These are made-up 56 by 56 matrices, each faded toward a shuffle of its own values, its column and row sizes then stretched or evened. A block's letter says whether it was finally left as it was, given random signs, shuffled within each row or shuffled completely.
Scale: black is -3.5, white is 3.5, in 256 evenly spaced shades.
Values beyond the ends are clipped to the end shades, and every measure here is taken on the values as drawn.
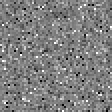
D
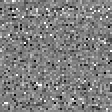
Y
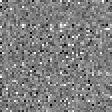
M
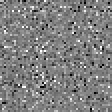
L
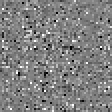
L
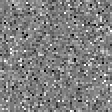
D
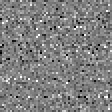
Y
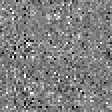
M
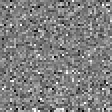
M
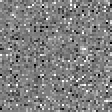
L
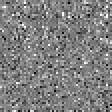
L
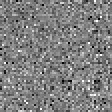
M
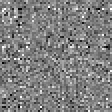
M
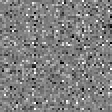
M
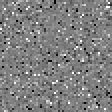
D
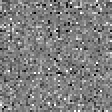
L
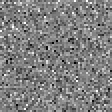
D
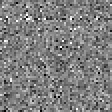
L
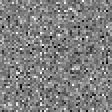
M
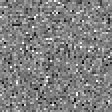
D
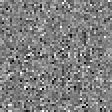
L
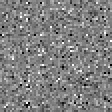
L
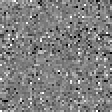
L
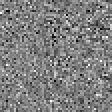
L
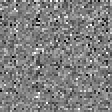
M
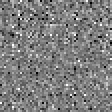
L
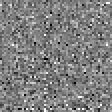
L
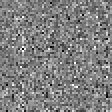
L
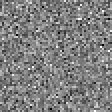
D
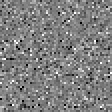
Y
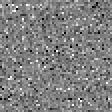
Y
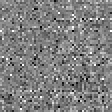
M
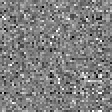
M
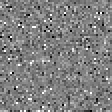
Y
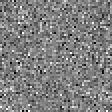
D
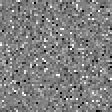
D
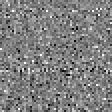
Y
